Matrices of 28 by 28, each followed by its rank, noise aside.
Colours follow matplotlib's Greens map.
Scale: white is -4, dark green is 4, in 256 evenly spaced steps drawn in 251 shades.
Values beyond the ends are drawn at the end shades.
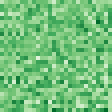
six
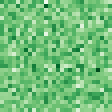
six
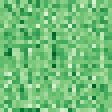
four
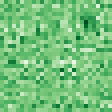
six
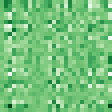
three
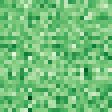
four
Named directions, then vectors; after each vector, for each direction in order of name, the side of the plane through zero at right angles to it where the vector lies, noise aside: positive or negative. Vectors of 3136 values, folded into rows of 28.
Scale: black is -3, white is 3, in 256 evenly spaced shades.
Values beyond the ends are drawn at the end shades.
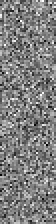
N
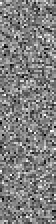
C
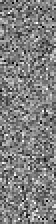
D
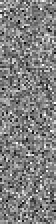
positive, negative, positive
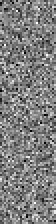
negative, positive, positive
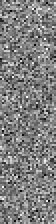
negative, negative, positive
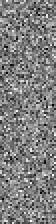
positive, positive, negative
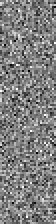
positive, negative, negative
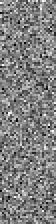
positive, negative, positive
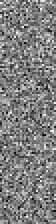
positive, negative, positive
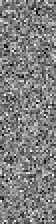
positive, positive, negative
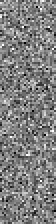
positive, negative, positive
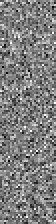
positive, negative, negative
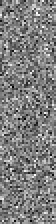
negative, negative, positive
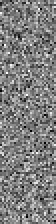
negative, positive, positive
